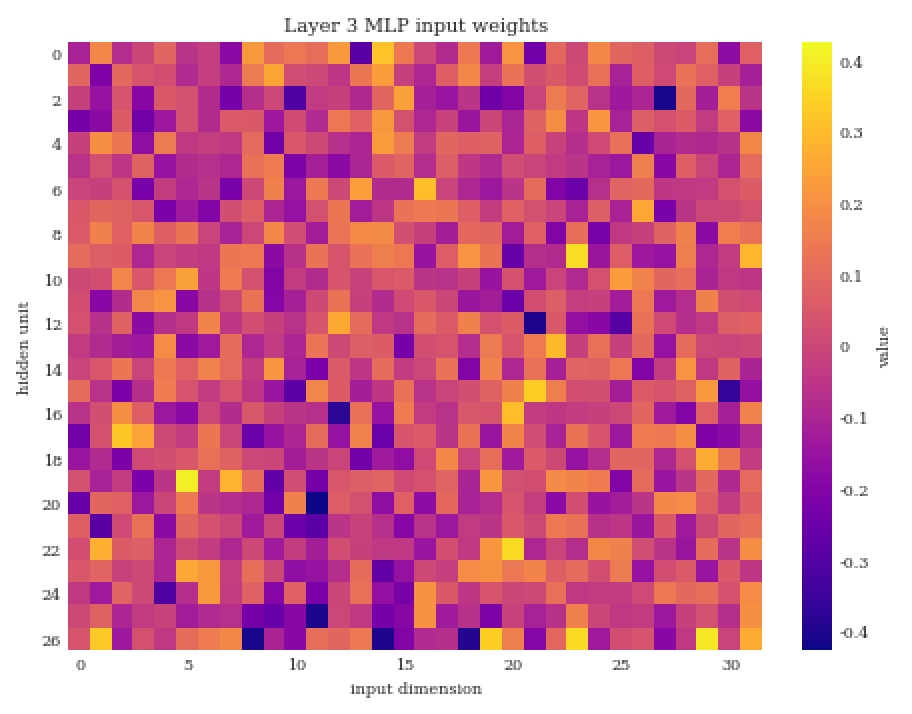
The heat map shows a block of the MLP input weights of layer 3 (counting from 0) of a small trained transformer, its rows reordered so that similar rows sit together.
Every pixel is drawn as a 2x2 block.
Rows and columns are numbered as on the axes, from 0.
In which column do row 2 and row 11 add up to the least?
27
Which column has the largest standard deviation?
14
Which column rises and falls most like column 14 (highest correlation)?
8
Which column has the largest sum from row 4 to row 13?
31
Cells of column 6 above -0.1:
25
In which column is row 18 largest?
29
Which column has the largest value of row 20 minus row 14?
10
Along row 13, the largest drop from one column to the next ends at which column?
5
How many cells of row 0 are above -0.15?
28
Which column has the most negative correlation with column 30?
20
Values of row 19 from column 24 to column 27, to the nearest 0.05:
0.15 -0.2 0.1 -0.15
